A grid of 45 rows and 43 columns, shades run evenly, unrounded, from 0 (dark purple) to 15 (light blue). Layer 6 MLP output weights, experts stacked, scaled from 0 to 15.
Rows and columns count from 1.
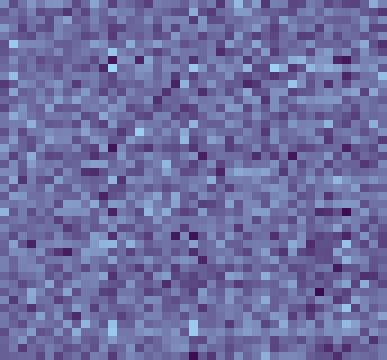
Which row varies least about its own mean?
28
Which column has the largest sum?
2
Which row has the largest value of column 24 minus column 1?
11
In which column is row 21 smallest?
41
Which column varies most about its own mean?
13
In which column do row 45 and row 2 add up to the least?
24
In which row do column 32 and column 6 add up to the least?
32
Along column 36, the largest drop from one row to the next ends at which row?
27
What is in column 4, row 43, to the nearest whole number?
6
